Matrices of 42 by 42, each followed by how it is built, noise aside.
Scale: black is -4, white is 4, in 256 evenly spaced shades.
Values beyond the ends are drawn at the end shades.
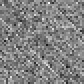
Toeplitz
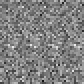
repeating columns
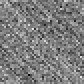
Toeplitz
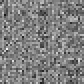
blocks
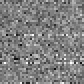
uneven rows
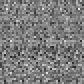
repeating columns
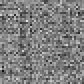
blocks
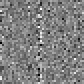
uneven columns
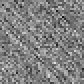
Toeplitz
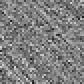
Toeplitz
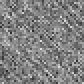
Toeplitz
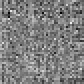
blocks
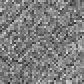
Hankel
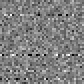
uneven rows
